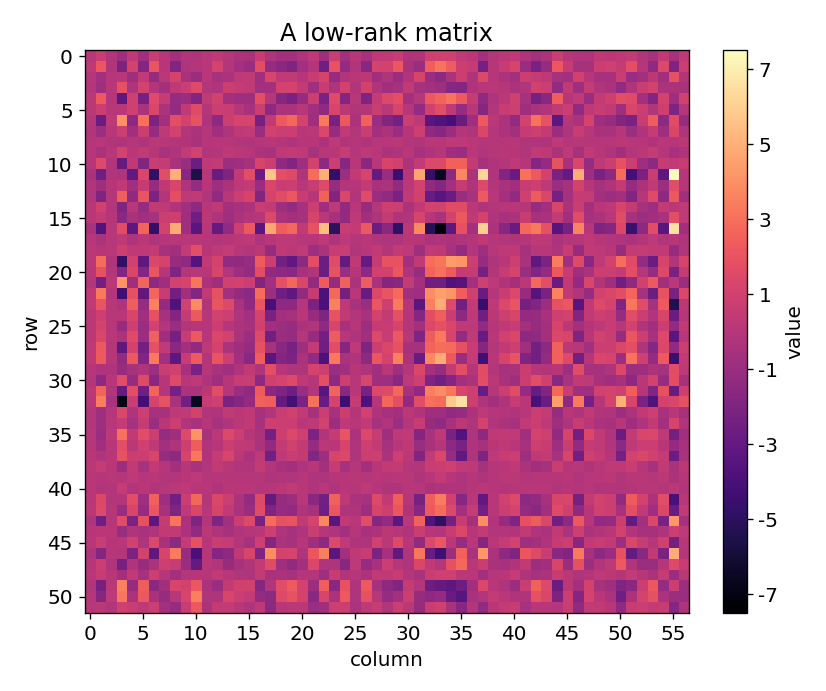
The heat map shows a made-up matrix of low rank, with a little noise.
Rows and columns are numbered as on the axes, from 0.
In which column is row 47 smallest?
10
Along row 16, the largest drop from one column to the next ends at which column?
23
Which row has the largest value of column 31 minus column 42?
32
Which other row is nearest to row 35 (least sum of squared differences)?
37
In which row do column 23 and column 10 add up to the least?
11
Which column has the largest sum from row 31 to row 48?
33
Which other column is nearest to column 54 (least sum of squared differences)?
4
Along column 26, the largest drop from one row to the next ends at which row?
22
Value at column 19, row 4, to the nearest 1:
-2
